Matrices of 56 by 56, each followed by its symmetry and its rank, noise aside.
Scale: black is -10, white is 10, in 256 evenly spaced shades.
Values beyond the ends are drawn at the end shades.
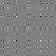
symmetric, rank two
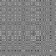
symmetric, rank two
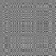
antisymmetric, rank two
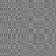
no symmetry, rank two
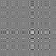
symmetric, rank one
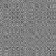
symmetric, rank three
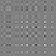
symmetric, rank one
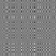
no symmetry, rank one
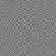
no symmetry, rank two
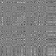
symmetric, rank three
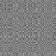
no symmetry, rank three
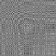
symmetric, rank two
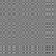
symmetric, rank one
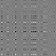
no symmetry, rank one
